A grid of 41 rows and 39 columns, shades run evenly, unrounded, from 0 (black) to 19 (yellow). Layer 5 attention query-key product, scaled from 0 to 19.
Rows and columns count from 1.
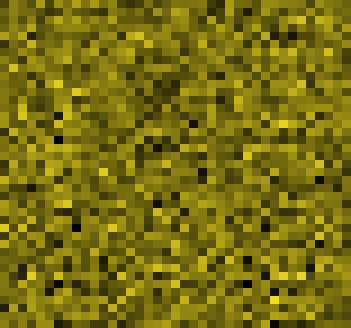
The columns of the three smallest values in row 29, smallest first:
9, 30, 20
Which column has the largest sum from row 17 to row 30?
6
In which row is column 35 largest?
40
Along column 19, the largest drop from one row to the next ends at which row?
22
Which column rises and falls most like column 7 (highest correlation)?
34
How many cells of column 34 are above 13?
6
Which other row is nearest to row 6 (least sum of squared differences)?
39
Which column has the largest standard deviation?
7
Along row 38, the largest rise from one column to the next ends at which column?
31
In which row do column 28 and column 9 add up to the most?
12
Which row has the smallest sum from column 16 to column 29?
18
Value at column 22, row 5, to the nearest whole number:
10
